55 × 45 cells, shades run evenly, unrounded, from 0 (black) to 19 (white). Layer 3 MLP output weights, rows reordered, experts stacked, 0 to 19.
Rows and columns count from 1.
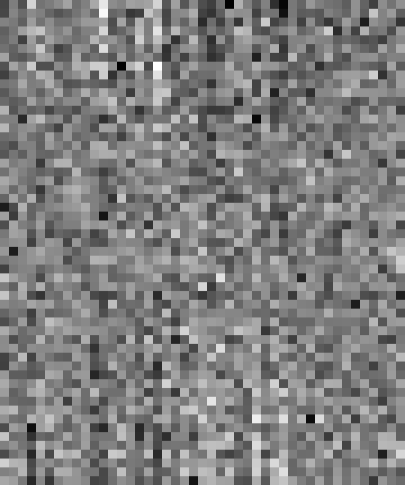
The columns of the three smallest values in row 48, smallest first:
35, 40, 44
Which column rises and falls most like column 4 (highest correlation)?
18
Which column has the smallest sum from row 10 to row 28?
24
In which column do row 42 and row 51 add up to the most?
29
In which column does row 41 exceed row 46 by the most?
3
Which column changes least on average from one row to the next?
10
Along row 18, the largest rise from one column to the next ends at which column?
25
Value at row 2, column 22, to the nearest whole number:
13
